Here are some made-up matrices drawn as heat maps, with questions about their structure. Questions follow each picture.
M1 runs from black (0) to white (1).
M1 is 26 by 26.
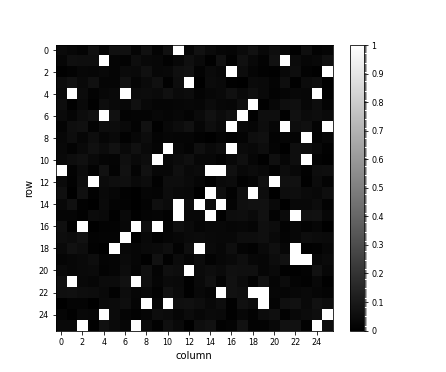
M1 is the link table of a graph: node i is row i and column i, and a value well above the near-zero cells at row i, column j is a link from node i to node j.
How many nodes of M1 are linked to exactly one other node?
6
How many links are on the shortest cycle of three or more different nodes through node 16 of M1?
4
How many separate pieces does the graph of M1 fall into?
2
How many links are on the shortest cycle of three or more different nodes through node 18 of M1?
5
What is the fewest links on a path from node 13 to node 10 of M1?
5
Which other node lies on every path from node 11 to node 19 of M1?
node 22
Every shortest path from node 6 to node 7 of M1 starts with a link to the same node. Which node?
node 4
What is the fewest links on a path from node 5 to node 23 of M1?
4
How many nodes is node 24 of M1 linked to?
2
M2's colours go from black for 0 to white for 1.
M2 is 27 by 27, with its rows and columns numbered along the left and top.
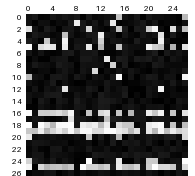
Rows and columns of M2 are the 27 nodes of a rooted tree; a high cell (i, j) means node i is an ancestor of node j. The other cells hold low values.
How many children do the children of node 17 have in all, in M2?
1
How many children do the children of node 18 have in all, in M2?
3
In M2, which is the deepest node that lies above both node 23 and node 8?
19
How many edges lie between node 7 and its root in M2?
5
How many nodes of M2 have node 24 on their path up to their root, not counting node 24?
6
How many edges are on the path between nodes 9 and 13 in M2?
5
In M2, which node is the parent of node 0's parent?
20
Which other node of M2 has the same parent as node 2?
4
